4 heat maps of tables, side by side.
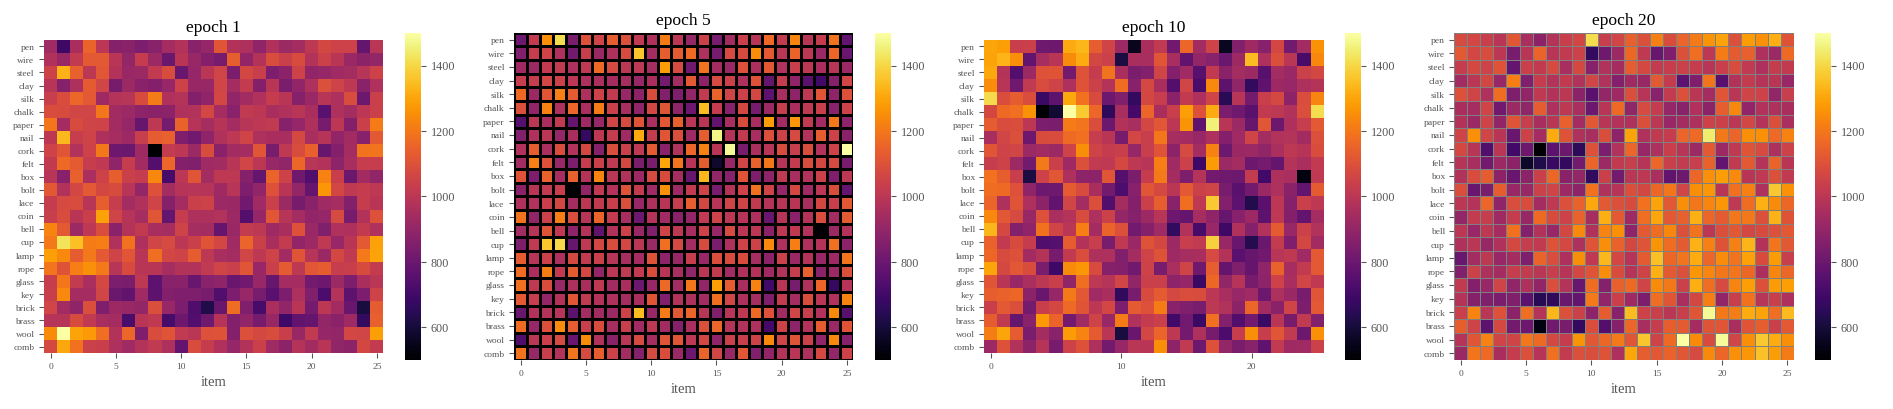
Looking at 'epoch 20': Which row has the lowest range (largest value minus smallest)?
paper
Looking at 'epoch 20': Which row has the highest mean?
wool
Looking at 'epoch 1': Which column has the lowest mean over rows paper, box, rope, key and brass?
9
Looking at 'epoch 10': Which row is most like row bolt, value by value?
key
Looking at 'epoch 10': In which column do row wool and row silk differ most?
20
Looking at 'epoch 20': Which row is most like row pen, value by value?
lace
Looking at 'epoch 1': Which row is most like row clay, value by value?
pen
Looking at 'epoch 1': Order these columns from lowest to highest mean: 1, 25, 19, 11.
11, 19, 25, 1
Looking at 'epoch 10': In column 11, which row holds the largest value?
brick
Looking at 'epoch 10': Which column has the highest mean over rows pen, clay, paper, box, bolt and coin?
0
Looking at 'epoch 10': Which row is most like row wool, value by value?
wire
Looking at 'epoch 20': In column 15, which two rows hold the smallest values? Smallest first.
wire, silk
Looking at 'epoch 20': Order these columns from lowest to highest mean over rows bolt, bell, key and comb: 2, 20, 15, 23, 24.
2, 20, 23, 15, 24
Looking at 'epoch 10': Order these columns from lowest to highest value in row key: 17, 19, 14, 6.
19, 17, 14, 6
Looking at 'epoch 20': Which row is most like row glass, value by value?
bolt
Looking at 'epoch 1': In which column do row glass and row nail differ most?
8
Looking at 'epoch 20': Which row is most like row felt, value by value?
key
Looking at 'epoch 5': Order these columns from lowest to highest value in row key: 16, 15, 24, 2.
2, 24, 16, 15
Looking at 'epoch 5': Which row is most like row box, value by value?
chalk
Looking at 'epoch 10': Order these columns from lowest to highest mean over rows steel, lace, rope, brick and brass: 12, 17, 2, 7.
2, 12, 7, 17
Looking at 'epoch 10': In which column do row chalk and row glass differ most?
6
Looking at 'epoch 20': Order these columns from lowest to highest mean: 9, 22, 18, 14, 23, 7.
9, 7, 14, 23, 18, 22
